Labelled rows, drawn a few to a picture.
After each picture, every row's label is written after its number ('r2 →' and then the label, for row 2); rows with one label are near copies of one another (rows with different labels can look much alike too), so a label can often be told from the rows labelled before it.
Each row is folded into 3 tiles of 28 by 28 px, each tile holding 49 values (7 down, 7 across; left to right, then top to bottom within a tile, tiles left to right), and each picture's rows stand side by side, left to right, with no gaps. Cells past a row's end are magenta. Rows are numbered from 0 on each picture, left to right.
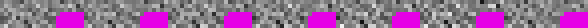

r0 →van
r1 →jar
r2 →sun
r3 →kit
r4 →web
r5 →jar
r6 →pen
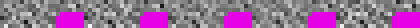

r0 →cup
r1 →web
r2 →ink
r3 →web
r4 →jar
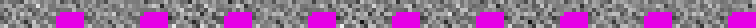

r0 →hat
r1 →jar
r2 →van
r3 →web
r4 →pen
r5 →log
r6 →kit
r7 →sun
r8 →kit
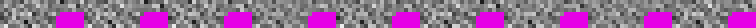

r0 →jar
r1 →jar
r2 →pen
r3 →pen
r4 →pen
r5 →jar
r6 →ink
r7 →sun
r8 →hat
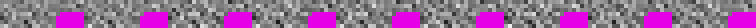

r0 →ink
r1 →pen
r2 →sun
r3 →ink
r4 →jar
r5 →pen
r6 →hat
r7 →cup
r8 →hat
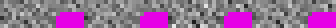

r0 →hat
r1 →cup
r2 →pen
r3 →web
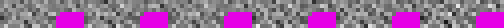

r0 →cup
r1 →van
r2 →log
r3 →pen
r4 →sun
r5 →hat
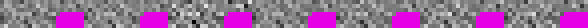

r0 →van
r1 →sun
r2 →jar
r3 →cup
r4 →hat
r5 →log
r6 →log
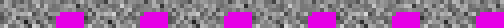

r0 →kit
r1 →log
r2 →log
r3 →van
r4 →log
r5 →cup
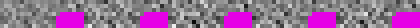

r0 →van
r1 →van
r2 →kit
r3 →pen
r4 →log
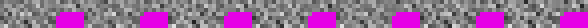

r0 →hat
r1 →sun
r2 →pen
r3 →kit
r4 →web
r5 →sun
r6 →van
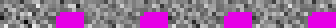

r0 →web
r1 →van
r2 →pen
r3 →van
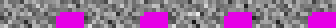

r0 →hat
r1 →pen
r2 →log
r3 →cup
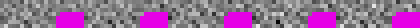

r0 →pen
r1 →kit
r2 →sun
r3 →ink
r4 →pen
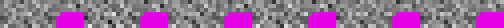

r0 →kit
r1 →web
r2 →van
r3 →van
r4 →jar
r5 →van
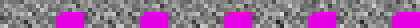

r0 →hat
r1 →sun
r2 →sun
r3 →log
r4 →log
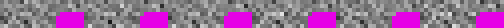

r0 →hat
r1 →web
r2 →web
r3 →log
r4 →kit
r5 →jar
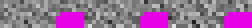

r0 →ink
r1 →jar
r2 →cup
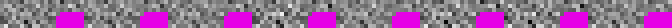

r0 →pen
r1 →van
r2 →jar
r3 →log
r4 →log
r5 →jar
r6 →ink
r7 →pen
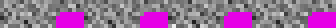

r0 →cup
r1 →pen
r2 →pen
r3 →cup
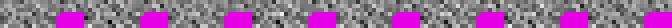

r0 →van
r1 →cup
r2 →sun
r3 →log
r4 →van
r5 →hat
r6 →ink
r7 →cup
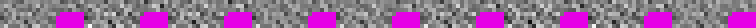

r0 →ink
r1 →web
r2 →jar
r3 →cup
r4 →web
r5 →van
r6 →ink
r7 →pen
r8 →cup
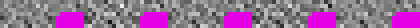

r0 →kit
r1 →hat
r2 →sun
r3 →hat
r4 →cup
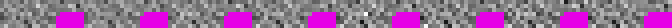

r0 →web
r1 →van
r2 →jar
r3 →kit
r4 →log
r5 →pen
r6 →jar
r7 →kit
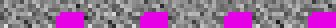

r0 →kit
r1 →cup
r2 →cup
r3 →ink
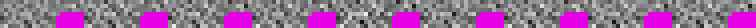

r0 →pen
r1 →hat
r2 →web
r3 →pen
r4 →log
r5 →ink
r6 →pen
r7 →kit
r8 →kit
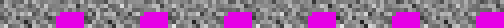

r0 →kit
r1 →hat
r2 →ink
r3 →web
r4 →ink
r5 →ink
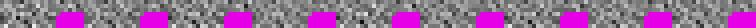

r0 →van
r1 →van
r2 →web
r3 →sun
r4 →web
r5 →cup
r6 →ink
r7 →jar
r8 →pen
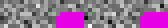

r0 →pen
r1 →web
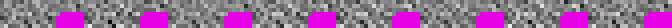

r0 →kit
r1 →ink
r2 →kit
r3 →sun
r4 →hat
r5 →hat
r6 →jar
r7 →ink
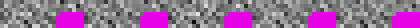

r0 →jar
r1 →van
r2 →log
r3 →cup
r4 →kit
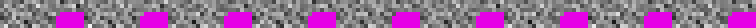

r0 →jar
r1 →kit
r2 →ink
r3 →pen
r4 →sun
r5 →kit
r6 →ink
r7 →ink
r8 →web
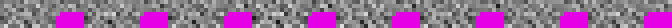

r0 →pen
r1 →log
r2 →cup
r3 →cup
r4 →kit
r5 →kit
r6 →hat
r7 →sun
